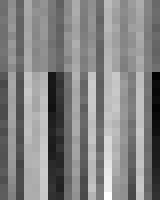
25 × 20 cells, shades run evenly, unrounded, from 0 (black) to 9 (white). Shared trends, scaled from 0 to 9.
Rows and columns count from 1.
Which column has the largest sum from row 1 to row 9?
14
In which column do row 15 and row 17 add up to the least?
20
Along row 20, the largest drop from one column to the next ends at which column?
7
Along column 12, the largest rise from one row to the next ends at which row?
10
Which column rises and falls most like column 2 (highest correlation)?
15
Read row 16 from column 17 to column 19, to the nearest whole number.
4 7 4
